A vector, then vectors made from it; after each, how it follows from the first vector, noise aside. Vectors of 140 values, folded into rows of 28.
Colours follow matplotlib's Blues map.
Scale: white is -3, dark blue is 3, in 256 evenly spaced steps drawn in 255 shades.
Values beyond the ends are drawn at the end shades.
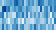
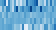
wrapped around, negated, partly zeroed.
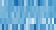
partly zeroed.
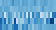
reversed, partly zeroed.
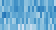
wrapped around, shrunk.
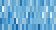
reversed, partly zeroed.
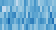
negated, shrunk.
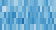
negated, shrunk.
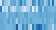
reversed, partly zeroed.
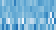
partly zeroed.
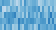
negated, shrunk.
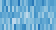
wrapped around, negated, shrunk.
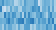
negated, shrunk.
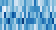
negated.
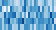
negated.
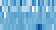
reversed, partly zeroed.
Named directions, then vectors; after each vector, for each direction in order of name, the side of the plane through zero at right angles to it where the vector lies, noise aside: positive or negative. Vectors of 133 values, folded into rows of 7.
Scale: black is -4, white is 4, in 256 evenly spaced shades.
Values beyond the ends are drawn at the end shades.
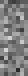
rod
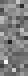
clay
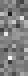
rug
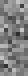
positive, negative, negative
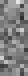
positive, negative, negative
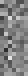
negative, negative, positive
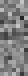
negative, negative, negative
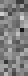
negative, positive, positive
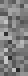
positive, positive, negative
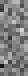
positive, negative, positive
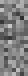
negative, negative, negative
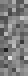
negative, negative, positive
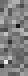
positive, negative, positive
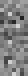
negative, negative, negative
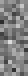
negative, negative, negative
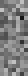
negative, negative, negative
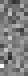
negative, positive, negative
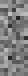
positive, positive, negative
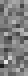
positive, negative, positive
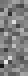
positive, negative, positive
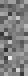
negative, negative, positive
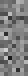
positive, positive, negative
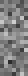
positive, positive, positive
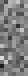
positive, negative, positive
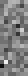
positive, negative, positive
